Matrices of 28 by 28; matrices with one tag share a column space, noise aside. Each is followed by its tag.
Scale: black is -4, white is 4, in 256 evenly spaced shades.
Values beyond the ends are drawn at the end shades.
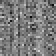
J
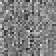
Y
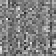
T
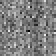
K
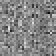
K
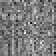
Y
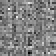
T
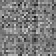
J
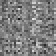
T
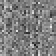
K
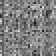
K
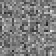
K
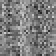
K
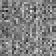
T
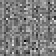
T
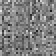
Y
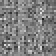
T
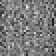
K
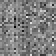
J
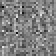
K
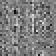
K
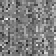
T
